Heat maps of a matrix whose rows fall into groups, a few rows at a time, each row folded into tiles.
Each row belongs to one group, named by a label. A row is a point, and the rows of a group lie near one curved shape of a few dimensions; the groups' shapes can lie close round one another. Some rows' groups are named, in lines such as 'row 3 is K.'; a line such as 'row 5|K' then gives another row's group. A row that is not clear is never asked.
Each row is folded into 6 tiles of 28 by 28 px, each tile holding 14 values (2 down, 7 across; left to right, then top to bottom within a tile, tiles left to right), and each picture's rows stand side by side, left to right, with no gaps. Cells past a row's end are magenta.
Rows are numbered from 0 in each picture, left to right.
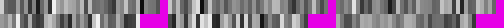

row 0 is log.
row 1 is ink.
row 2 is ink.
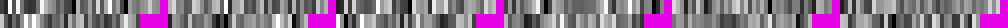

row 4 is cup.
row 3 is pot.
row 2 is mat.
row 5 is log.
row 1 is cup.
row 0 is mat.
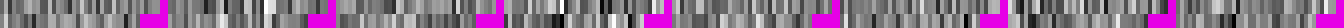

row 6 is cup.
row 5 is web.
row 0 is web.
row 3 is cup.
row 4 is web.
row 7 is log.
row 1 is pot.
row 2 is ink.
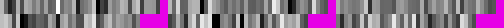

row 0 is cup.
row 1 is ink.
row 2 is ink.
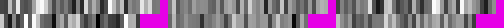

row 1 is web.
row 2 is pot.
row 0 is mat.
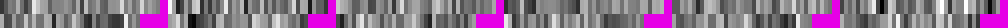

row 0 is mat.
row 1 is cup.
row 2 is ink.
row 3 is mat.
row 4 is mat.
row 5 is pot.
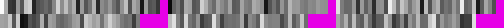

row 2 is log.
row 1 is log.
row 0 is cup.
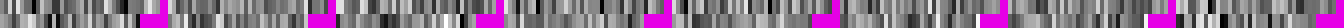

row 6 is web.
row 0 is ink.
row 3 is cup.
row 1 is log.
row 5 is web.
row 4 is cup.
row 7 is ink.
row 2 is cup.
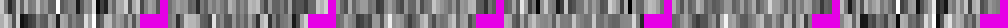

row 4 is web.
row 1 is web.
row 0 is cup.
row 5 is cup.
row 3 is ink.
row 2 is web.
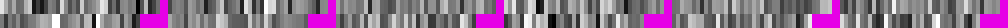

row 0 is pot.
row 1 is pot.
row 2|ink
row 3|ink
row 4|web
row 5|log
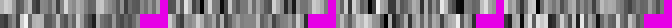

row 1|ink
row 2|ink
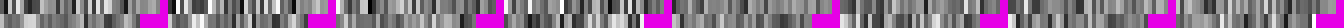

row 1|mat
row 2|cup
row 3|cup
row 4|mat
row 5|log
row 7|web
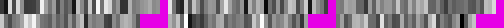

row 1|cup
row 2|web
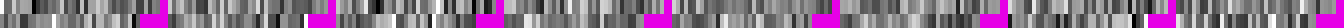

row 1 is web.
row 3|ink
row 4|web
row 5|ink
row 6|cup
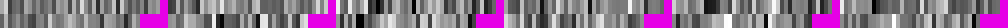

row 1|log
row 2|pot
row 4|pot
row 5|pot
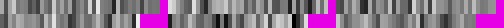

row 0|web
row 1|cup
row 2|mat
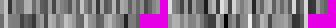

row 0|web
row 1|log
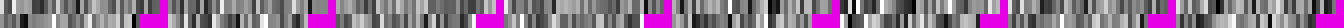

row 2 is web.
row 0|pot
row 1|log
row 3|log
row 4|cup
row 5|mat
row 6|pot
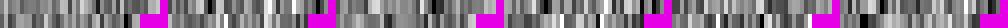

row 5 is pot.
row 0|web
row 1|pot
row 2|log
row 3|pot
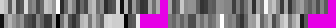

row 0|cup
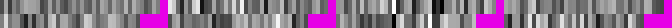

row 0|web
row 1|cup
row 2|cup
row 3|ink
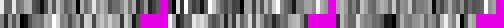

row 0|pot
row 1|mat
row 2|cup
